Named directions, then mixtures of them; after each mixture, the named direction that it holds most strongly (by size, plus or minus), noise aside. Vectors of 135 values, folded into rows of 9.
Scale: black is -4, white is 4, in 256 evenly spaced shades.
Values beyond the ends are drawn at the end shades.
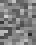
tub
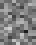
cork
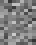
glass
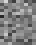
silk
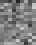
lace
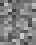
cork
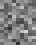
cork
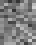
lace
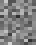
silk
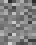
glass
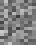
silk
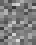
glass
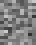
tub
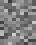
glass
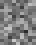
cork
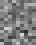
cork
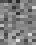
lace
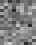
lace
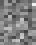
cork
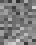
lace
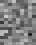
tub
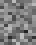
cork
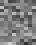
silk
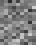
glass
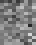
lace
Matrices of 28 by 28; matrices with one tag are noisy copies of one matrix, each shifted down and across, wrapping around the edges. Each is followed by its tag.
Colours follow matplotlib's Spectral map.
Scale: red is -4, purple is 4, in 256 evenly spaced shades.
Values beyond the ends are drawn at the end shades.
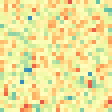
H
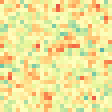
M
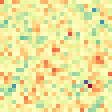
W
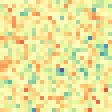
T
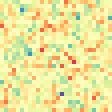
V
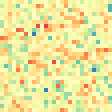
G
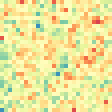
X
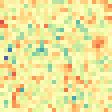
T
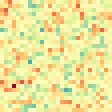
X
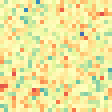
H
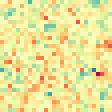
W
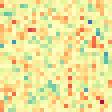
V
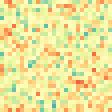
G
